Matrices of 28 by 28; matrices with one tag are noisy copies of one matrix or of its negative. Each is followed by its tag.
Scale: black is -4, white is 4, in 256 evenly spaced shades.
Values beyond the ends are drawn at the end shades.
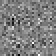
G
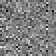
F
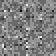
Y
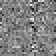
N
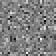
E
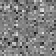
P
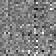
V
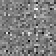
V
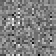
G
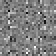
E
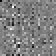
G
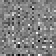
G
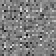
Y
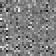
F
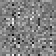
G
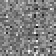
V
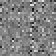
N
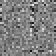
N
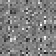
E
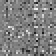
V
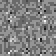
E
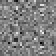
P
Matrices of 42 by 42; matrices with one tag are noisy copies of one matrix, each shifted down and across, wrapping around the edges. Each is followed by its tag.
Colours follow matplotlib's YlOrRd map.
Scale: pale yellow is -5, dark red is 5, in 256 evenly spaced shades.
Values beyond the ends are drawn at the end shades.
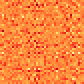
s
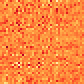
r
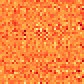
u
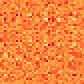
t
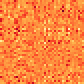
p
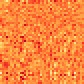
p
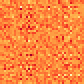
s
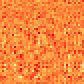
p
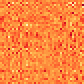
r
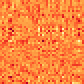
p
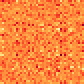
t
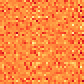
s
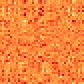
p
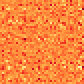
t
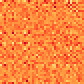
u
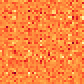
t
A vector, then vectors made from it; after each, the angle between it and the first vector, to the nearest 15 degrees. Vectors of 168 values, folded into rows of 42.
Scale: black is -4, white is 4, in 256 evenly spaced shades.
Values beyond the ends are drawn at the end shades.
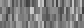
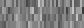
30 degrees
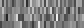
60 degrees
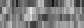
60 degrees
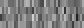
120 degrees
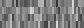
45 degrees
